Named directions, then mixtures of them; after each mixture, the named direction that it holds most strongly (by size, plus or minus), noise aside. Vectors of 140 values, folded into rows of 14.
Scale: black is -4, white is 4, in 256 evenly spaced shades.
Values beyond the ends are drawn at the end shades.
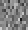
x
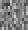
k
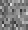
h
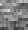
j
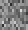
h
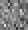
h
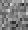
h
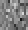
x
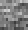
j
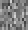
k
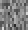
k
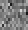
h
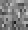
h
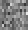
h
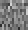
k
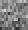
j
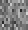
h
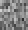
k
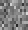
h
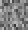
k
